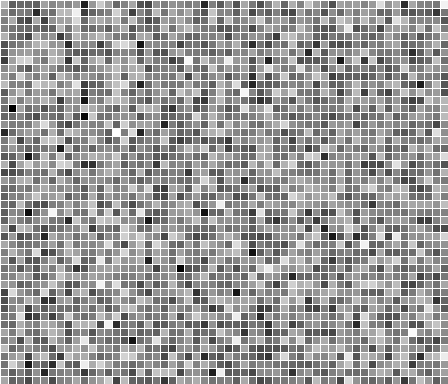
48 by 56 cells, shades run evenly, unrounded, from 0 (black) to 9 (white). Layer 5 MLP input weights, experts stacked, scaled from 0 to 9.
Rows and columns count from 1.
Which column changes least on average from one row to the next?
22
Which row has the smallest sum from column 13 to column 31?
41
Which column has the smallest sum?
32
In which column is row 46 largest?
11
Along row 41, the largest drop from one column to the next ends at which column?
15
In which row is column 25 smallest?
37
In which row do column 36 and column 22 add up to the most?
45
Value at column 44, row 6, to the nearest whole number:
3
